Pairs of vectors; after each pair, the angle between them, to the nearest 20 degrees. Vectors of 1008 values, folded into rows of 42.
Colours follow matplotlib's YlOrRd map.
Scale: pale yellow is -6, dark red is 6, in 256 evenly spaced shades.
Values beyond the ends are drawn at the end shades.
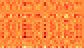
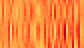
80 degrees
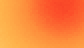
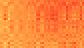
40 degrees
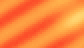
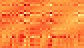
60 degrees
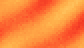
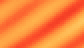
120 degrees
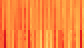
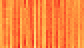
100 degrees
